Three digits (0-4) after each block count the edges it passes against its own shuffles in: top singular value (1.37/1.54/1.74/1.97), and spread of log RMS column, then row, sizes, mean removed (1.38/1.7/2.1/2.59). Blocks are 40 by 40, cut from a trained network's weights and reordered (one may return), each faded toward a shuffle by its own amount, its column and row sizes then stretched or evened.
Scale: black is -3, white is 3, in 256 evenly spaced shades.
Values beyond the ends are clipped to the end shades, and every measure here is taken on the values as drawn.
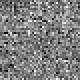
1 1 2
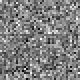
0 1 0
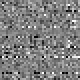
0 1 4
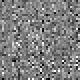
1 4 1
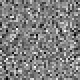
1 1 0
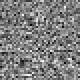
3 0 1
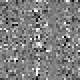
0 4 2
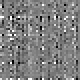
2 4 3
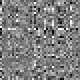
3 4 1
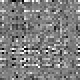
4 3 4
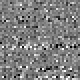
0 0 4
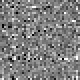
0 2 3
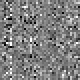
1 3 1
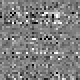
1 2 4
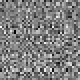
4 0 3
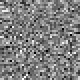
1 0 0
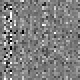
2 4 0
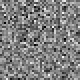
3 1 0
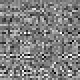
4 0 4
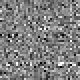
1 1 2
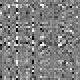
4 4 3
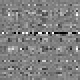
3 0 4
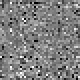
0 3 2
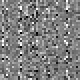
1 4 0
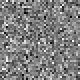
0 2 0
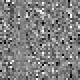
0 4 0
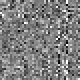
3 3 1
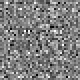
2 0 2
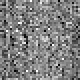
1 0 0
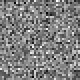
2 0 0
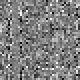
1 4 0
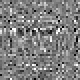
3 4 3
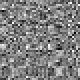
3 2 1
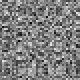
3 1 0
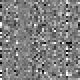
3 4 0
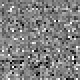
0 2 3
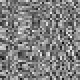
4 1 0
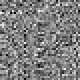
3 2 2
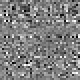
2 2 4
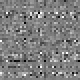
0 1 4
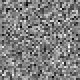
0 0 0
